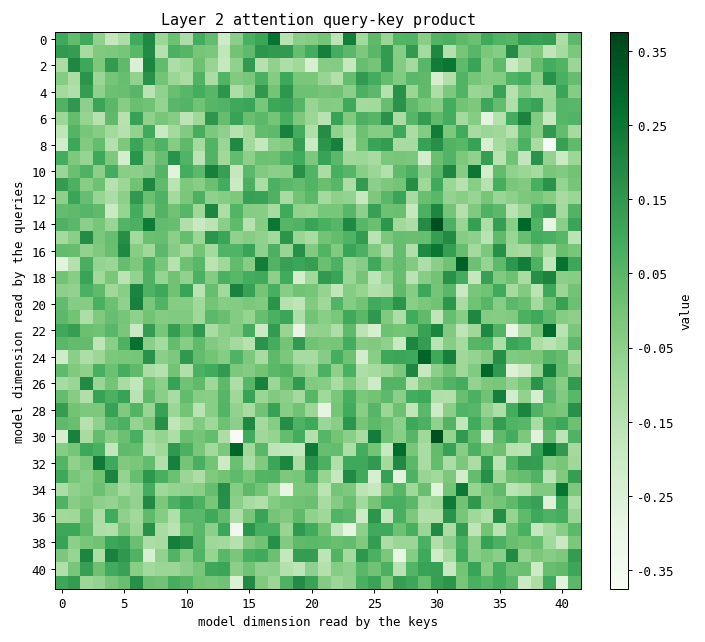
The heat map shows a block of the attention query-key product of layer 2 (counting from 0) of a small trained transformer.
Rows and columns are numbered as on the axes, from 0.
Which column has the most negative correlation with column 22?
34
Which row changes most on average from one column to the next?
30
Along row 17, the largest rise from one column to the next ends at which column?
40
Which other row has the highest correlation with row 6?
8
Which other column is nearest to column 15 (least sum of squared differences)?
1
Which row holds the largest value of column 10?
38
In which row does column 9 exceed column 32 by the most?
22
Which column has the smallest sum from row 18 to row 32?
19
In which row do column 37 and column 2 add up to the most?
17
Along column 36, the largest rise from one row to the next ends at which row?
23
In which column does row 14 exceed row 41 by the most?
37
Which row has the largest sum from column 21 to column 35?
14
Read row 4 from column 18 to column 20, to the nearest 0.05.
0.15 0 0
